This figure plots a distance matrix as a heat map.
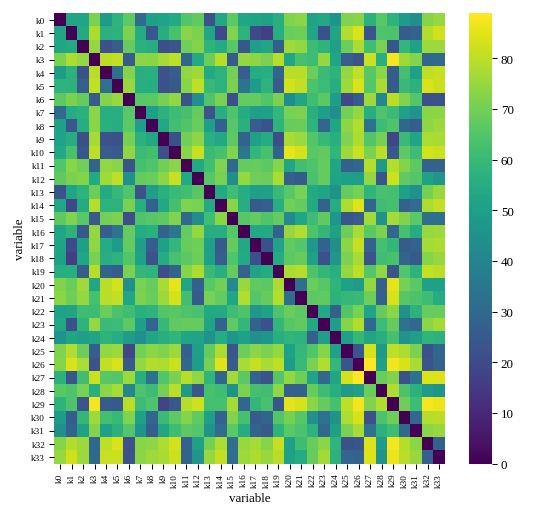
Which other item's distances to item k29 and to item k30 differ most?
k27
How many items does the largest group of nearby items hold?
9
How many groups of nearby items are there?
6
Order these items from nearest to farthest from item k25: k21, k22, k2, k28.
k28, k21, k22, k2
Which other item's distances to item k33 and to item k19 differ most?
k29
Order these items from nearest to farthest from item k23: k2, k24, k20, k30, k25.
k30, k24, k2, k20, k25
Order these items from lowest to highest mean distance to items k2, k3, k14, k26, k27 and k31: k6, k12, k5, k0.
k6, k0, k5, k12
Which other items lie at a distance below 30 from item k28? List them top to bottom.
k12, k20, k21
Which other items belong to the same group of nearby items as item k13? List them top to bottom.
k0, k7
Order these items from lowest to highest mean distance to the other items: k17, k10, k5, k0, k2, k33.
k17, k2, k0, k5, k10, k33
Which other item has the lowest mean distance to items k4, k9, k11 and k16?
k2
